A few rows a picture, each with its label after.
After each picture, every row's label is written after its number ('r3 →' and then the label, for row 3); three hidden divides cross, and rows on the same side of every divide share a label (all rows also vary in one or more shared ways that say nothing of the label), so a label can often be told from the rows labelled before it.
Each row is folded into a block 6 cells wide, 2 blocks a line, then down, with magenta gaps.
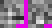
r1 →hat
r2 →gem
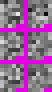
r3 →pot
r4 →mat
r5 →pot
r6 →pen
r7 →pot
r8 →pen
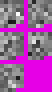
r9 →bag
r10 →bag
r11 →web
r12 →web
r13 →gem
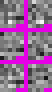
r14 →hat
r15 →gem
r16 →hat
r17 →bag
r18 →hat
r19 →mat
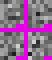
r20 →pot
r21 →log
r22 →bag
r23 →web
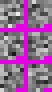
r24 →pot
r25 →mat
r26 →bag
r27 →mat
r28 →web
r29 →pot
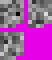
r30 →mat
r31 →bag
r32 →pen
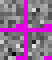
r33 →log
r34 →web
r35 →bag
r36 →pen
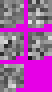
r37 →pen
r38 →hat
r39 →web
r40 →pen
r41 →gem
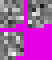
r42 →log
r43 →pen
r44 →gem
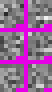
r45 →web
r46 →log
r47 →mat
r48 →log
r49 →pot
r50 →gem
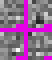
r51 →log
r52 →bag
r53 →log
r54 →hat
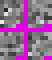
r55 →pen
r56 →gem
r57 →log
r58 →pen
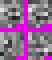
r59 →pot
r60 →pot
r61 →web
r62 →log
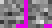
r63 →log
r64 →gem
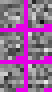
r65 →mat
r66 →bag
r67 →pot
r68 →log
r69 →web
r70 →log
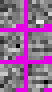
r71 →pen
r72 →gem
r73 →mat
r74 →hat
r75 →web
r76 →hat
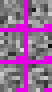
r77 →gem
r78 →pen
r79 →bag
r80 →pot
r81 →pot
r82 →pot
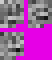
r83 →log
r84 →pot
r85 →hat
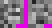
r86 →mat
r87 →bag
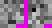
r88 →bag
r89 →pen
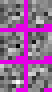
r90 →mat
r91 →gem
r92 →mat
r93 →pen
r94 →log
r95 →web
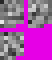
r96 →hat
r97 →web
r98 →bag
